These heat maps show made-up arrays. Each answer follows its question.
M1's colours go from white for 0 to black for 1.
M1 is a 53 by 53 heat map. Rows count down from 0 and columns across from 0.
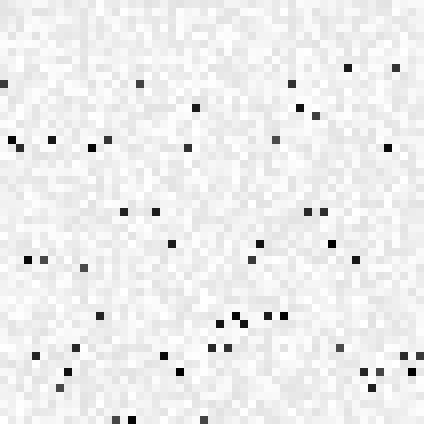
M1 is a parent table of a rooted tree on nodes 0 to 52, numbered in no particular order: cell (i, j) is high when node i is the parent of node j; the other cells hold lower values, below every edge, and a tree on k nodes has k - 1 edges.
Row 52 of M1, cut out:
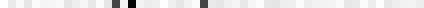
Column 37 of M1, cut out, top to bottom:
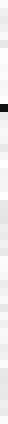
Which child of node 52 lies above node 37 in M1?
14
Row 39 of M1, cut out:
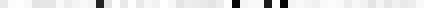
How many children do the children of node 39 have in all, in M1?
1
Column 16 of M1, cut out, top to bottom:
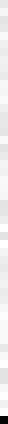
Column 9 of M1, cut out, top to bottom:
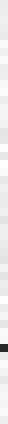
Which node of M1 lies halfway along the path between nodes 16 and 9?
30
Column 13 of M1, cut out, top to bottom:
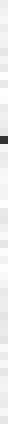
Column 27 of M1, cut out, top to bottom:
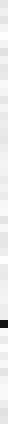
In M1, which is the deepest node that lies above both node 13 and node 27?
40
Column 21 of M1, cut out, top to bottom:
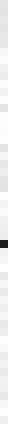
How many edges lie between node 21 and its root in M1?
8
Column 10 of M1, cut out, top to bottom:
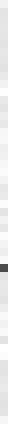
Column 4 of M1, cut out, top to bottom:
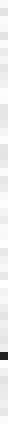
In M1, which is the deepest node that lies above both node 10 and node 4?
44
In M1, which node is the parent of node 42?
43
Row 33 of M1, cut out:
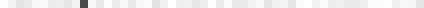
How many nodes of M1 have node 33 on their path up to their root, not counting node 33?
10
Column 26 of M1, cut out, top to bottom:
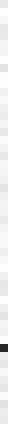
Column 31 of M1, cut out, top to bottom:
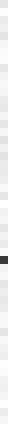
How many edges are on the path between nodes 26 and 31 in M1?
4
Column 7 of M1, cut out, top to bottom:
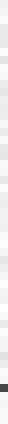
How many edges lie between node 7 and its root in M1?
2
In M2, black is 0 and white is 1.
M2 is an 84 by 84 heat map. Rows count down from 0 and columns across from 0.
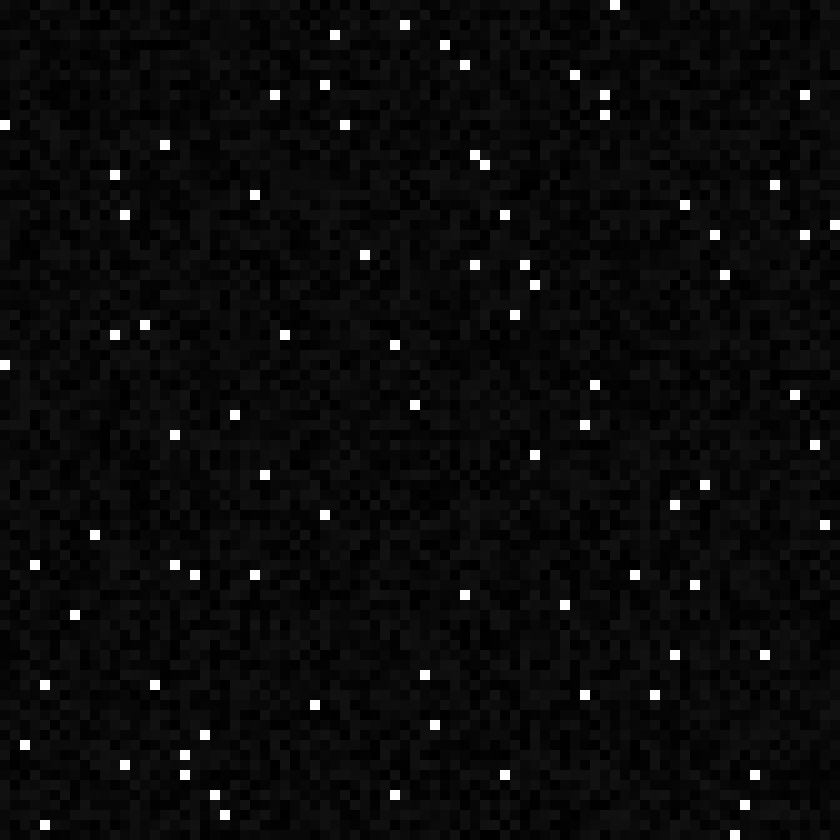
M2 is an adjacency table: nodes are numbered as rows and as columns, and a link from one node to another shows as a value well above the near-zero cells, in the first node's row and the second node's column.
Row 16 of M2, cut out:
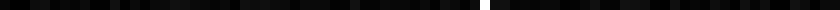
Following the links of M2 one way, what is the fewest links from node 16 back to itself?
7
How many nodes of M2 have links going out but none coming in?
4
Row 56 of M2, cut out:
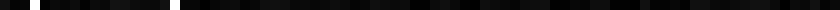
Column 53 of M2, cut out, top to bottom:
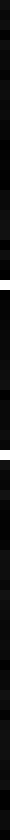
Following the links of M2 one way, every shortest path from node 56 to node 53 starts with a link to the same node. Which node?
node 3
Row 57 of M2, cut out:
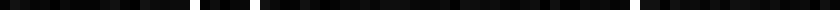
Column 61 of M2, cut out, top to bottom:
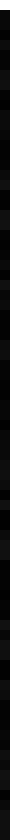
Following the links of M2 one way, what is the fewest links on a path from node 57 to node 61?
4
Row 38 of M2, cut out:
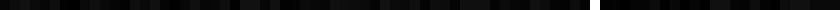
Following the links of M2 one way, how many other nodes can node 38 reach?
2
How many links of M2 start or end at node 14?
2
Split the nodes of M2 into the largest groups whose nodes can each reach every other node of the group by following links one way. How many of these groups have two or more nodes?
7
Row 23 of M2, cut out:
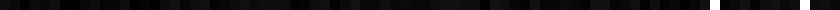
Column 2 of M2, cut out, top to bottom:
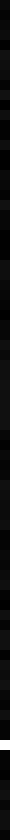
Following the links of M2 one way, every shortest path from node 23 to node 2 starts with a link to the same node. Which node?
node 80
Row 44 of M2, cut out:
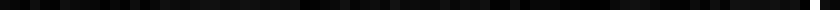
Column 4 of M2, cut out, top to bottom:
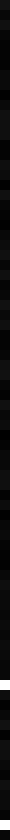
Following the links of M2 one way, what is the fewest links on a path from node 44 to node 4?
7
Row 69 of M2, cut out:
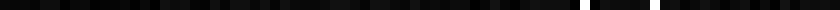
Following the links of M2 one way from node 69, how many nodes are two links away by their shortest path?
2
